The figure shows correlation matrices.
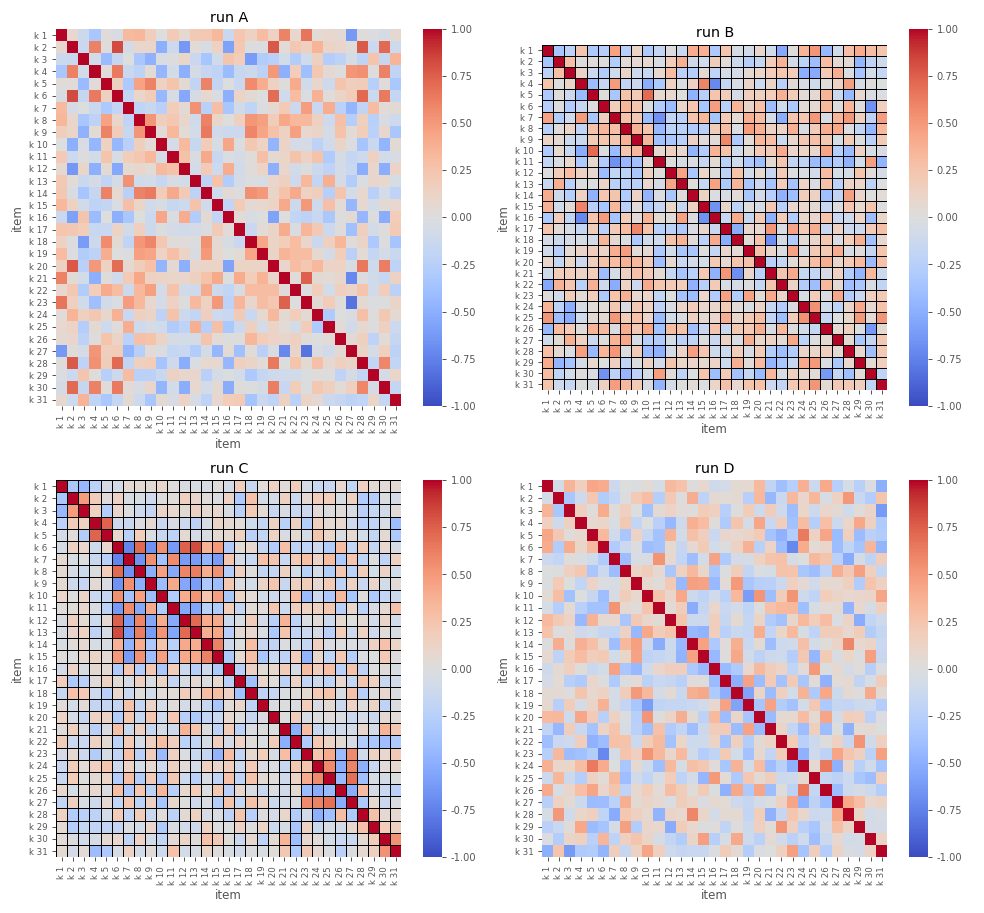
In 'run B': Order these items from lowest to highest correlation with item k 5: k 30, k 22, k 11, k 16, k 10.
k 30, k 11, k 16, k 22, k 10
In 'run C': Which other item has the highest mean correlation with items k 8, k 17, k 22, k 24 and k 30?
k 15
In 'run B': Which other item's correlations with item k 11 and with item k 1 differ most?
k 7
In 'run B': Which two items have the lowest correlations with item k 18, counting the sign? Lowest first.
k 21, k 17
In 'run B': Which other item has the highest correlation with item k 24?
k 25
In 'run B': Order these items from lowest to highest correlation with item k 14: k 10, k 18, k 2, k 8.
k 10, k 8, k 2, k 18
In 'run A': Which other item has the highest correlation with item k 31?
k 3
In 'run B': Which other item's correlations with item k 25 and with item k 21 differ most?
k 29
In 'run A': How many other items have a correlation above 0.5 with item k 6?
5
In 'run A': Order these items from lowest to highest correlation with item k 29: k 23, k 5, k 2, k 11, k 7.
k 5, k 2, k 23, k 11, k 7
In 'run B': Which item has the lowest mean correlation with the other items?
k 11
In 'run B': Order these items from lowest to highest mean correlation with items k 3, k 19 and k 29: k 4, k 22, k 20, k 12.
k 22, k 4, k 12, k 20
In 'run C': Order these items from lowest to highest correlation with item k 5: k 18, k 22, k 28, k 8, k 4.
k 18, k 28, k 22, k 8, k 4
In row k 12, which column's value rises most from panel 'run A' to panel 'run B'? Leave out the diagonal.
k 2
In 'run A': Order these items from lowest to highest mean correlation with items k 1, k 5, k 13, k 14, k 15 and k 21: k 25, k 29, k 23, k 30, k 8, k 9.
k 29, k 30, k 25, k 9, k 8, k 23
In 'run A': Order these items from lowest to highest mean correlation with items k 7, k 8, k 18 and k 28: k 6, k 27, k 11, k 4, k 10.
k 27, k 10, k 4, k 11, k 6
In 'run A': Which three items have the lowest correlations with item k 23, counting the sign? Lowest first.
k 27, k 4, k 16
